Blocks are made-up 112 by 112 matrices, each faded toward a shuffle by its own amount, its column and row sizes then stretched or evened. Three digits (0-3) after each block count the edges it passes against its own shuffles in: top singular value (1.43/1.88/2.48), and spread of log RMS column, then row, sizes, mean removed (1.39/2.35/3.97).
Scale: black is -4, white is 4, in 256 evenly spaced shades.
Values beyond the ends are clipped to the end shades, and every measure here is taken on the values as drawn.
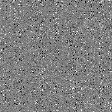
0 2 1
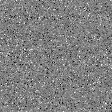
0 0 1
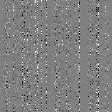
1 3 1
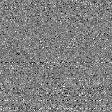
2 0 2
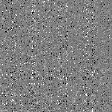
1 2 1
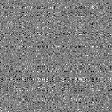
3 1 2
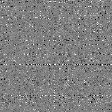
2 1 2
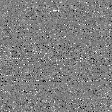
1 0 2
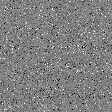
0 0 1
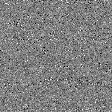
1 0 1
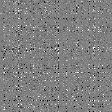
2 2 2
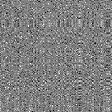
3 1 1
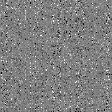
1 2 0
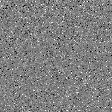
1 0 1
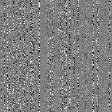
1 3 0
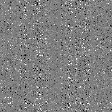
0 2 1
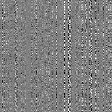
3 3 0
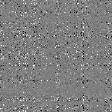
0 2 2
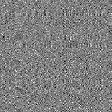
3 1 0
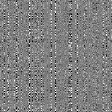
3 3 1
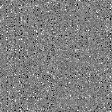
1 2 1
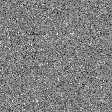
1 0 0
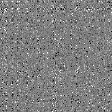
2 2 1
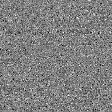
1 0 1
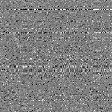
3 0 2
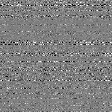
2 0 3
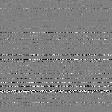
3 0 3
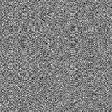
3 1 0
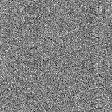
2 0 0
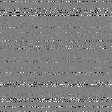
1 0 3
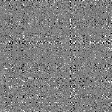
2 2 2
